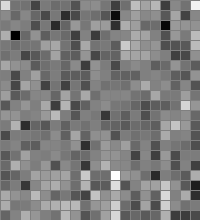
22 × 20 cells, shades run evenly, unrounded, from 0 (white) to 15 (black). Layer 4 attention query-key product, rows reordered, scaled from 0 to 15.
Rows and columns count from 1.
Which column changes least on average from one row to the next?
14
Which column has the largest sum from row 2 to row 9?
12
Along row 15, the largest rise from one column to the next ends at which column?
9
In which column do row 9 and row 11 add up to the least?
19
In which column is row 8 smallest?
4
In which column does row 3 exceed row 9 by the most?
17
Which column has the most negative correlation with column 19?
6
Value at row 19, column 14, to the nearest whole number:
7
